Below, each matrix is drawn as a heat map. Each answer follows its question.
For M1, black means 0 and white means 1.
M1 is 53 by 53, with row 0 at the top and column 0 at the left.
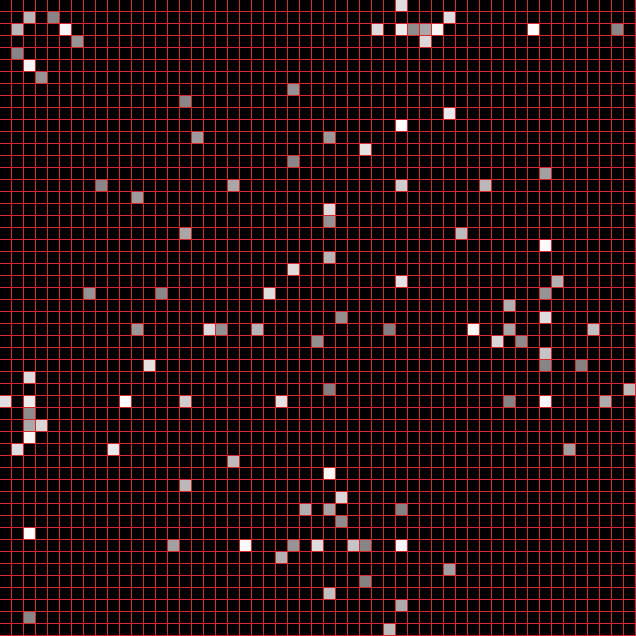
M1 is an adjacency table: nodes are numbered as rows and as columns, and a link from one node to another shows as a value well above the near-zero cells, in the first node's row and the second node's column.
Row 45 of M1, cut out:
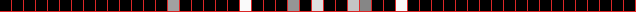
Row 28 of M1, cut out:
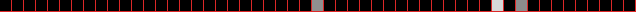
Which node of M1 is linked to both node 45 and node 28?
node 26
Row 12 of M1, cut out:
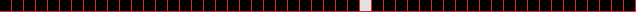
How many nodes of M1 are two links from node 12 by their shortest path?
2
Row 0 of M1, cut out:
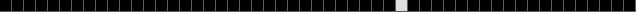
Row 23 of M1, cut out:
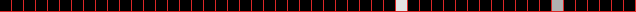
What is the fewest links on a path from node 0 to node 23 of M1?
2
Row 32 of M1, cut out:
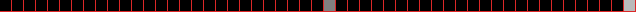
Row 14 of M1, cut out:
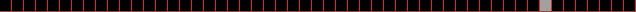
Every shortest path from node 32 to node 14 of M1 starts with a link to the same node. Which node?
node 27
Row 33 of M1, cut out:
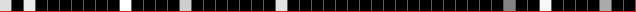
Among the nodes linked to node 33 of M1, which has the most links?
node 2
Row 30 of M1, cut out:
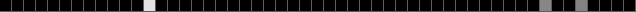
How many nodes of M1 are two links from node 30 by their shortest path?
6
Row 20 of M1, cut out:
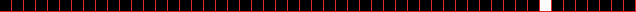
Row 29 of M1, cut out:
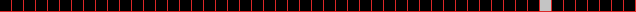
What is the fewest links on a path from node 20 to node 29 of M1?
2
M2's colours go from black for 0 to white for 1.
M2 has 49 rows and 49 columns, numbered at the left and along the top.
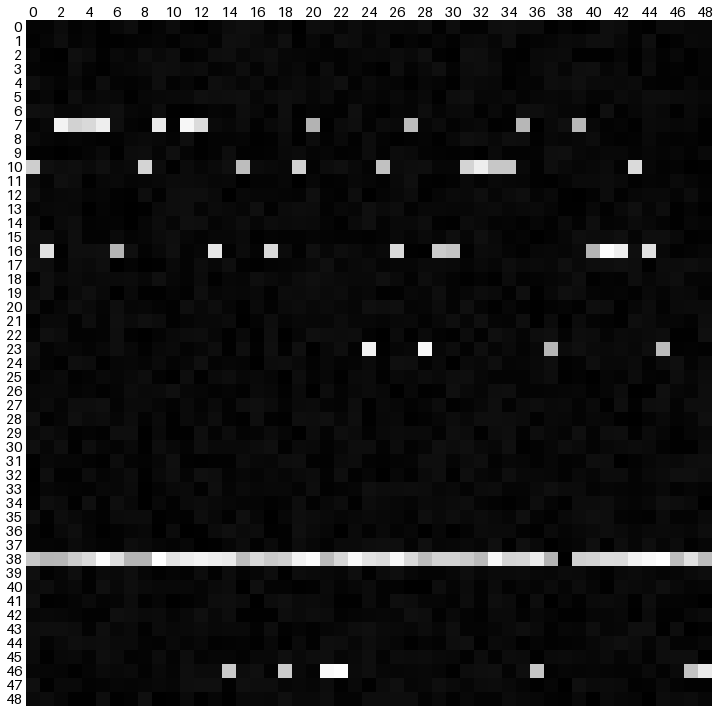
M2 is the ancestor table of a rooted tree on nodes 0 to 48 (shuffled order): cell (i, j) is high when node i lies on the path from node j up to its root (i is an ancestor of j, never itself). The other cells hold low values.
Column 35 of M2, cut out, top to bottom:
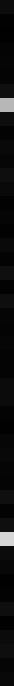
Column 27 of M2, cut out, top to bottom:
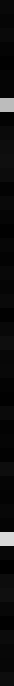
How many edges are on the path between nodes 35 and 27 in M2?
2
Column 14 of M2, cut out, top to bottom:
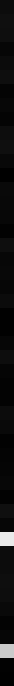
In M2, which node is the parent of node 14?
46
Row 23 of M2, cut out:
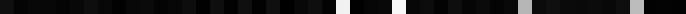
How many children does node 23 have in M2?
4
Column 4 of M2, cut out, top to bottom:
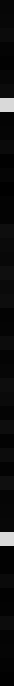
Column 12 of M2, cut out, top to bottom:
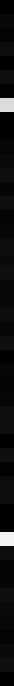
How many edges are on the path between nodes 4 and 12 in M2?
2
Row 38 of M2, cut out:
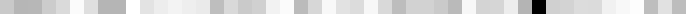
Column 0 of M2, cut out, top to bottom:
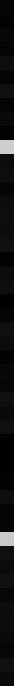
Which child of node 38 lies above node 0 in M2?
10
